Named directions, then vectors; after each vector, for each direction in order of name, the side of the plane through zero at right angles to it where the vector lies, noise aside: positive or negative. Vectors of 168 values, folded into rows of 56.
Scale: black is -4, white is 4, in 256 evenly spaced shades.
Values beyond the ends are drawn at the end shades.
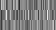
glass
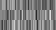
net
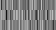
negative, positive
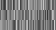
negative, negative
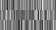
positive, negative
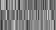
positive, positive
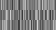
positive, negative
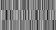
negative, positive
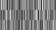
positive, negative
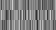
negative, positive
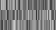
positive, positive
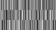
negative, positive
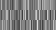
positive, negative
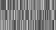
negative, negative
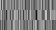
negative, positive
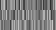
positive, positive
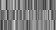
positive, positive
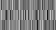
negative, positive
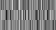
negative, positive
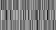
negative, positive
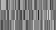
positive, positive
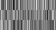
negative, negative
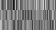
negative, negative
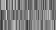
positive, positive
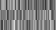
positive, positive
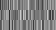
positive, negative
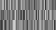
positive, positive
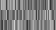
positive, positive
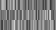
positive, positive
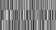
positive, negative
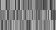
positive, positive
